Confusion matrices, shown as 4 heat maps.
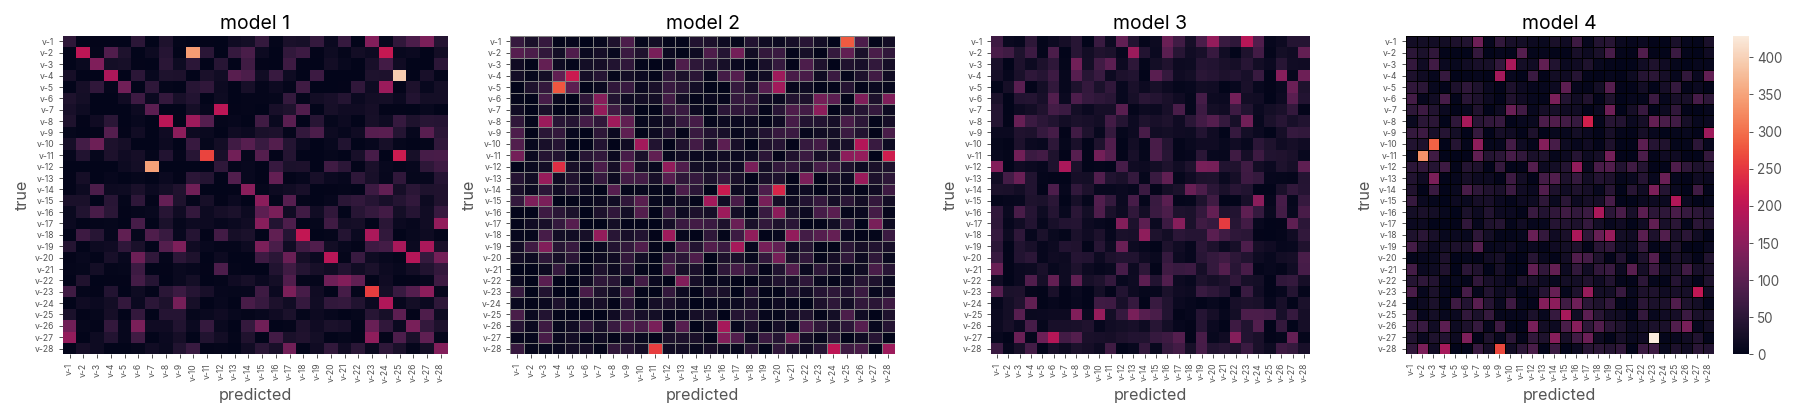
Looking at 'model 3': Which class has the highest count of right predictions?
v-17
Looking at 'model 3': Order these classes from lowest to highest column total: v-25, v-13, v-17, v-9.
v-25, v-9, v-17, v-13
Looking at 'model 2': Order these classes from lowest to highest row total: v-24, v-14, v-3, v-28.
v-24, v-3, v-14, v-28
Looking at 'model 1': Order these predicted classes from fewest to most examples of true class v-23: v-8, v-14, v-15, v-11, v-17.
v-14, v-11, v-8, v-15, v-17
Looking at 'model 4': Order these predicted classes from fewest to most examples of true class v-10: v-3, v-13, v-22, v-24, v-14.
v-24, v-14, v-22, v-13, v-3
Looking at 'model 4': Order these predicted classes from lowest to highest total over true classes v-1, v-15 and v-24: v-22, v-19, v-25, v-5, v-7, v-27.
v-27, v-22, v-5, v-19, v-7, v-25
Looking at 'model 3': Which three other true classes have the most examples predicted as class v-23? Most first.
v-1, v-8, v-16
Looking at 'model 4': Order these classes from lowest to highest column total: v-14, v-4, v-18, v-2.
v-4, v-18, v-2, v-14
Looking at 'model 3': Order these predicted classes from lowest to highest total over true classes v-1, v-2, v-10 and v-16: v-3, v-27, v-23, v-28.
v-27, v-3, v-28, v-23
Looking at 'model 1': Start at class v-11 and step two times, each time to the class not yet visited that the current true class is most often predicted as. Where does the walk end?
v-27
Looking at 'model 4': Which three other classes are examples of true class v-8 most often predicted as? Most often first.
v-17, v-6, v-23
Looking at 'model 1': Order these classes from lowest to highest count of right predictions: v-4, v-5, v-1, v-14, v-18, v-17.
v-1, v-17, v-5, v-14, v-4, v-18
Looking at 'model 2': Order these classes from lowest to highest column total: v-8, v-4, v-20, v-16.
v-8, v-4, v-16, v-20
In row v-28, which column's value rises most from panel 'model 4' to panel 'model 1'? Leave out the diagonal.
v-17
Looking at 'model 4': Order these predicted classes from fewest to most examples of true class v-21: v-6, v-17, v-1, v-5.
v-5, v-17, v-6, v-1
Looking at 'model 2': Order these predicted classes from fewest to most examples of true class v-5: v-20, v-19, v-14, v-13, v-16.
v-16, v-14, v-13, v-19, v-20
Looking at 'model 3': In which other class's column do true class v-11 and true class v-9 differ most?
v-10
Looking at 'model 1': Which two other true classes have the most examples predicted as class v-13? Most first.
v-11, v-4
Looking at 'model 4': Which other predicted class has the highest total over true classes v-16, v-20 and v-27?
v-23
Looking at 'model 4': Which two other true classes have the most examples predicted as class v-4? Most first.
v-28, v-26
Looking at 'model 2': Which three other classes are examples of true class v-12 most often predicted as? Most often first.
v-4, v-18, v-9
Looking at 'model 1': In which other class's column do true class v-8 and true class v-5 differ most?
v-24
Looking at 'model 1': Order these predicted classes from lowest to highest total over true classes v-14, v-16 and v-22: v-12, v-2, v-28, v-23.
v-12, v-2, v-23, v-28
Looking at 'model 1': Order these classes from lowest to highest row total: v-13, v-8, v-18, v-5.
v-13, v-5, v-8, v-18
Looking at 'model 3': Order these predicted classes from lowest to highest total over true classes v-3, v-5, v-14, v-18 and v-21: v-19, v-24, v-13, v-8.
v-24, v-13, v-19, v-8
